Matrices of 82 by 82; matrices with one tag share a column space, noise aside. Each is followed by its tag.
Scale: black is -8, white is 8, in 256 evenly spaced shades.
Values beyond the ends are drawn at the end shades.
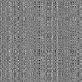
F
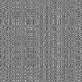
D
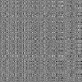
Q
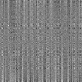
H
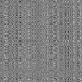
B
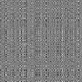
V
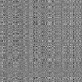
B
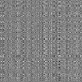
Q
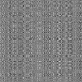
Q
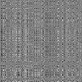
V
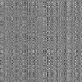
F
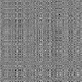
V
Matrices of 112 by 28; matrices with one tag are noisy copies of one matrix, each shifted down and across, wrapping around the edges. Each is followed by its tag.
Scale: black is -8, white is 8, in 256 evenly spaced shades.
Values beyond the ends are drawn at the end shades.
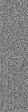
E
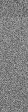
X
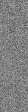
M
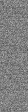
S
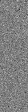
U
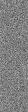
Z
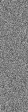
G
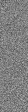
U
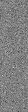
Z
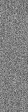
E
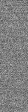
S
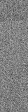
X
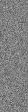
G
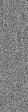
M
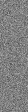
U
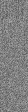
E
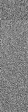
X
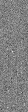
M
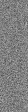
Z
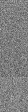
X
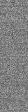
S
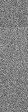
X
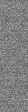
S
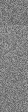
X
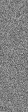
G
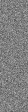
U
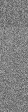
X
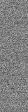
S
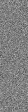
U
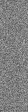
Z
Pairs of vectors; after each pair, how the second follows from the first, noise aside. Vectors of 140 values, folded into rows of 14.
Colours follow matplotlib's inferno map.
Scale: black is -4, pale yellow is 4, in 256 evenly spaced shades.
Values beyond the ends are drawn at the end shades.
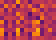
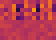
reversed, negated, partly zeroed.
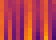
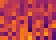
sign-scrambled.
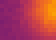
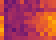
wrapped around.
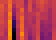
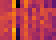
wrapped around.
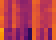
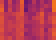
reversed, shrunk.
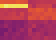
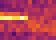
wrapped around.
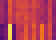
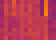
reversed, shrunk.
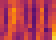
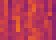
wrapped around, shrunk.
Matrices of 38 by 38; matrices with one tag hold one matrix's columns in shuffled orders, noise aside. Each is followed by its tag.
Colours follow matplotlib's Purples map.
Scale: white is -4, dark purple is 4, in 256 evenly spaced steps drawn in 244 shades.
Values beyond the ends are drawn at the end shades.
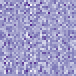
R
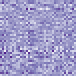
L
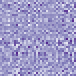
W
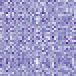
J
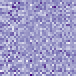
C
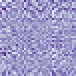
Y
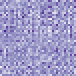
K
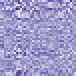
Y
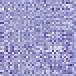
L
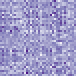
K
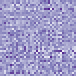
L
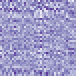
Y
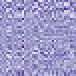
Y
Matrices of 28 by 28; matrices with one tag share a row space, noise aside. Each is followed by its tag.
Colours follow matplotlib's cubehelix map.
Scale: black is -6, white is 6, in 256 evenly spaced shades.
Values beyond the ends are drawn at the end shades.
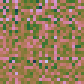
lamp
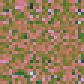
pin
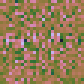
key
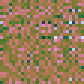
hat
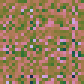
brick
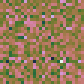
key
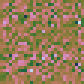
pin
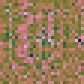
pin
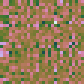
hat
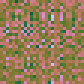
key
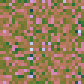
pin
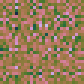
lamp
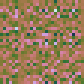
lamp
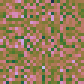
key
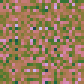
lamp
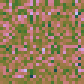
pin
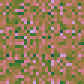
key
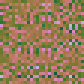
hat
